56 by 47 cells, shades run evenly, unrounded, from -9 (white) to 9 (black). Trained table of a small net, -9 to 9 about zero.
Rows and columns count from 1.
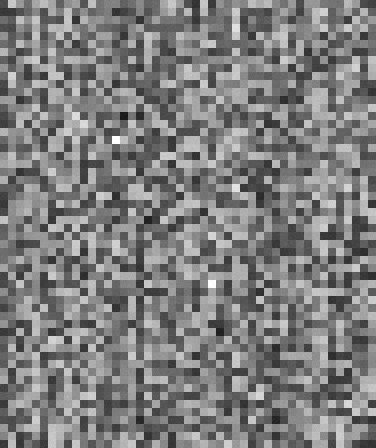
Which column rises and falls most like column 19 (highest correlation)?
47
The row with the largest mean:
7
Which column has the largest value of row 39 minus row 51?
25
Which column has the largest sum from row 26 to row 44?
18
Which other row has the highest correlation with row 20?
11
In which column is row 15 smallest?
10
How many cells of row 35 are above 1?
18
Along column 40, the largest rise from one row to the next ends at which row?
26
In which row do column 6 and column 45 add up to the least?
9
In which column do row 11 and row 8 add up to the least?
5
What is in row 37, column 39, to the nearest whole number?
-3
